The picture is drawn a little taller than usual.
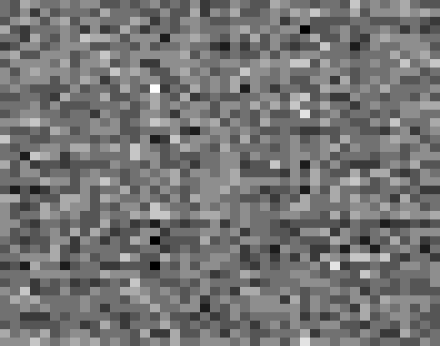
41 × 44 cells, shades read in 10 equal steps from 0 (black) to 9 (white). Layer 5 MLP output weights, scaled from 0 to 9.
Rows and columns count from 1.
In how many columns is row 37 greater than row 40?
19
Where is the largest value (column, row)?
16, 11
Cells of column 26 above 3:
26
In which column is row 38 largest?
37
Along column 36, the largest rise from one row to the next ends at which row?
21
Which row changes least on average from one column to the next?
33
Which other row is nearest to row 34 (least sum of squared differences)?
39
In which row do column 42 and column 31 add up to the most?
14
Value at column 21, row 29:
6
